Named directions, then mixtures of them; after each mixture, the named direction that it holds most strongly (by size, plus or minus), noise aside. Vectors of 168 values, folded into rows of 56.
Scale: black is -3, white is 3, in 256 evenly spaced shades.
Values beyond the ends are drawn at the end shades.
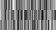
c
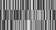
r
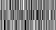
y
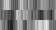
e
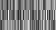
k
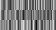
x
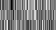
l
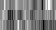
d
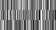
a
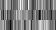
e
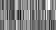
k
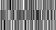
y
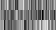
e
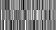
y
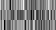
y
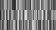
c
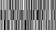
y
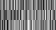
r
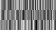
x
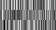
r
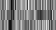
l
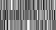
r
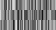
c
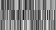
k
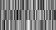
r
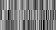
k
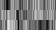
e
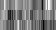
d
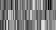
d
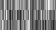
d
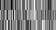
l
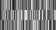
c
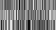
r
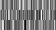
a
